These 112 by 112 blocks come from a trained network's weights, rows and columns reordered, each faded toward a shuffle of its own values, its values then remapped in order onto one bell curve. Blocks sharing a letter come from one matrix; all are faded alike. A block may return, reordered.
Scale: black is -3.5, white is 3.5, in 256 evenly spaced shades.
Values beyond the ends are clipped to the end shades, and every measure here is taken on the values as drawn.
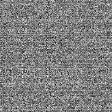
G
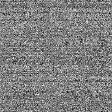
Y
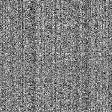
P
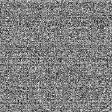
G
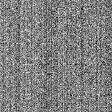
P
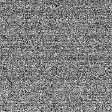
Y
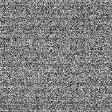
G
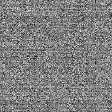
G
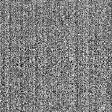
P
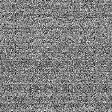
G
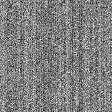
P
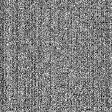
P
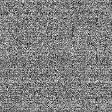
Y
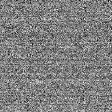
G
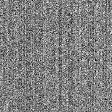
P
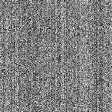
P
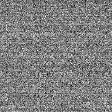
G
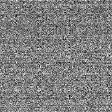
Y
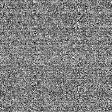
G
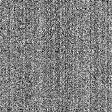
P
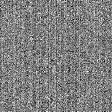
P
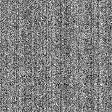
P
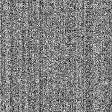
P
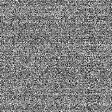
G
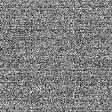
G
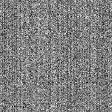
P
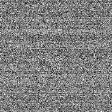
Y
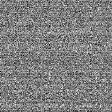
Y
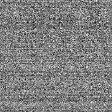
Y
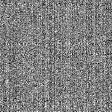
P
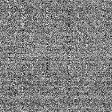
G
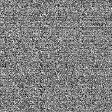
G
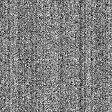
P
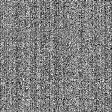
P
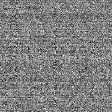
G
